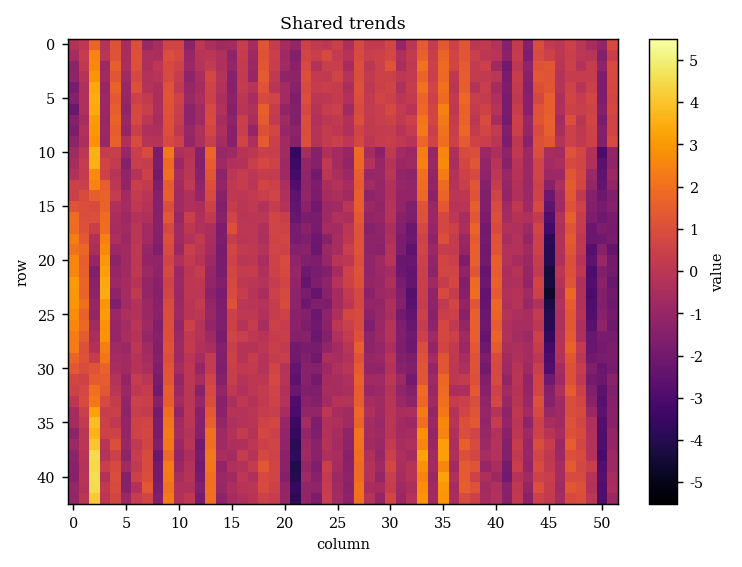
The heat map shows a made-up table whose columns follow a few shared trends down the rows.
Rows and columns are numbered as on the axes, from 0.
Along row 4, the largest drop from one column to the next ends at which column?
3
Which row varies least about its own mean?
0
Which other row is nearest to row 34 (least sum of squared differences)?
11
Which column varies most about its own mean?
45
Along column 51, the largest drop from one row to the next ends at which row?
10
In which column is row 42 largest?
2
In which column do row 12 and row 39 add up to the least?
21
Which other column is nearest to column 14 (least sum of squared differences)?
31
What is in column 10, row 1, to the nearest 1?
1
